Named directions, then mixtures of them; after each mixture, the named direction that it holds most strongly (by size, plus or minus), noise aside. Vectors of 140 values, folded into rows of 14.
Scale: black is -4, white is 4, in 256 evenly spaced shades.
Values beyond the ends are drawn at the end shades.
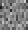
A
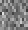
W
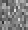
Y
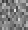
Y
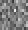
Y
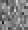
Y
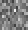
Y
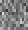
W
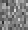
Y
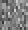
Y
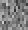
Y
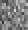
Y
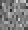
A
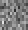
Y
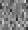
A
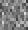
W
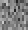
Y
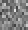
Y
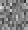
A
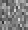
Y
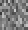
W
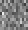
W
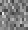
W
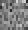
A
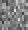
Y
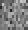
A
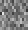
W
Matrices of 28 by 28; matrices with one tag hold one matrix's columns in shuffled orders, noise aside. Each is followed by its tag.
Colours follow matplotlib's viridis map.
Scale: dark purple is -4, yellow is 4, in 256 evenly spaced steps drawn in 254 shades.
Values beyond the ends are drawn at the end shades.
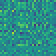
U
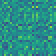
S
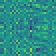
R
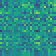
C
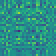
C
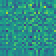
C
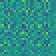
U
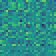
U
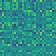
U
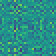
R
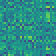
S
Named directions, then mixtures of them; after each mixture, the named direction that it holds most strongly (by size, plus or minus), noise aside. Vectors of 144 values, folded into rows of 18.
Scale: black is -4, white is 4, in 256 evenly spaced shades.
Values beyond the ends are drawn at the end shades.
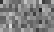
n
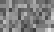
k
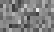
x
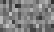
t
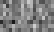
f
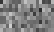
n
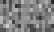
t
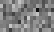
x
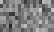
n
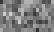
n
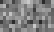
f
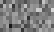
x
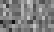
f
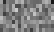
t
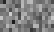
t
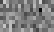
n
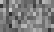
n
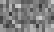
t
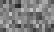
t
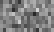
x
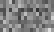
k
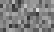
x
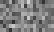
f
